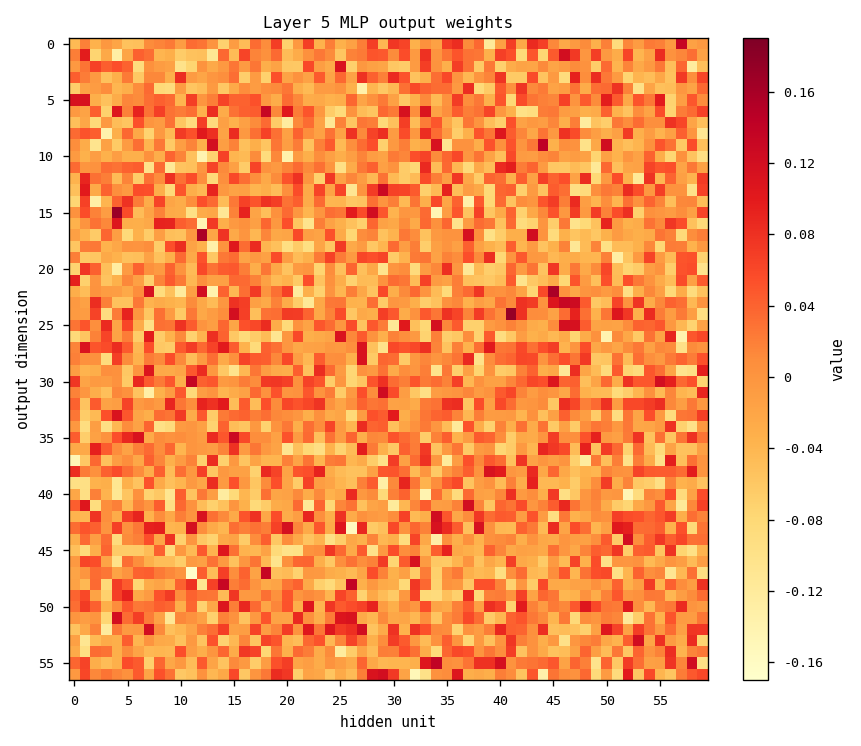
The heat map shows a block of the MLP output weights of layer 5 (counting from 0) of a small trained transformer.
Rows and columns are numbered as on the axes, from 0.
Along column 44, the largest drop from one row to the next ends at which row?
56
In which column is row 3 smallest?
46
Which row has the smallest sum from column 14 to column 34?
44
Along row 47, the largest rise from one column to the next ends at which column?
12
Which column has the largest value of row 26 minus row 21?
7
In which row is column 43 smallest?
6
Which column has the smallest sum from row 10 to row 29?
49
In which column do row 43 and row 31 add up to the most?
27
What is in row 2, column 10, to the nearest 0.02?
-0.1
